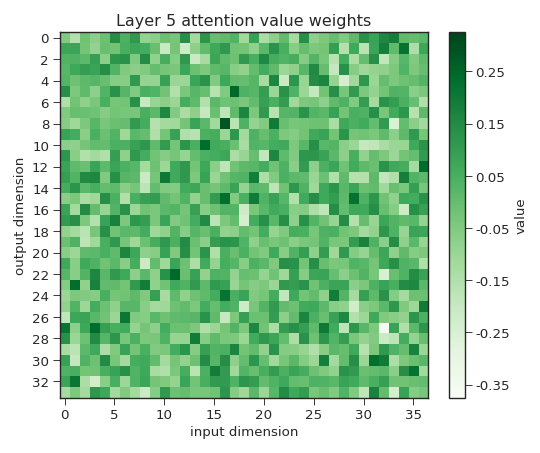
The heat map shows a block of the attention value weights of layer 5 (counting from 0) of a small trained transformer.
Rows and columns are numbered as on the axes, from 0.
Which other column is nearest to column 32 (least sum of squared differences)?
7
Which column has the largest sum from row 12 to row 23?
5
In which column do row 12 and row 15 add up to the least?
23
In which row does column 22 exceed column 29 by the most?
17
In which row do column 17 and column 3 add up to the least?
11
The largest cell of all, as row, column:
8, 16
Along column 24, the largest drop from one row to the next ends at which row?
29
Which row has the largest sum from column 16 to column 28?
15
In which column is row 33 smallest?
33
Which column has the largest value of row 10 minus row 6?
14
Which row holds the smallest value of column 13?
2
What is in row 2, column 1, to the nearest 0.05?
0.05
